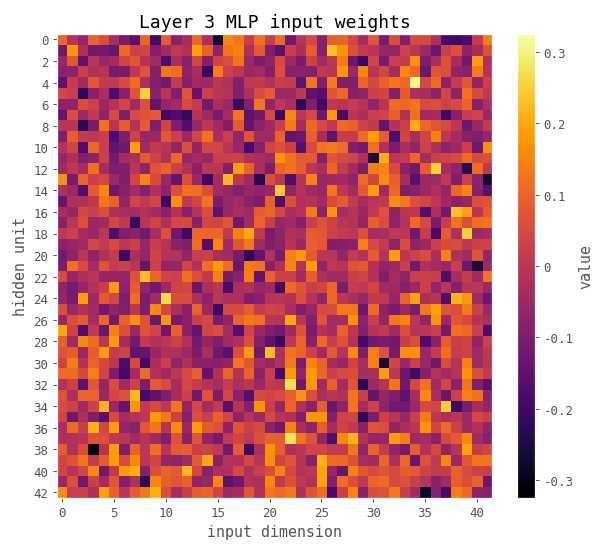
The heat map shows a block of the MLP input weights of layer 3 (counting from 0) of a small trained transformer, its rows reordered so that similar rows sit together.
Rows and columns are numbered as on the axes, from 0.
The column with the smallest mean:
6
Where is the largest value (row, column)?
4, 34
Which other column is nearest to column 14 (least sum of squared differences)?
1
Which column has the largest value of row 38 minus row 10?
5
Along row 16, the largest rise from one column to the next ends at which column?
38
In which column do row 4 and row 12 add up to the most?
36
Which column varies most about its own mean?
39
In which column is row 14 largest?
21
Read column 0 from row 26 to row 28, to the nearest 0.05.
-0.05 0.2 0.1
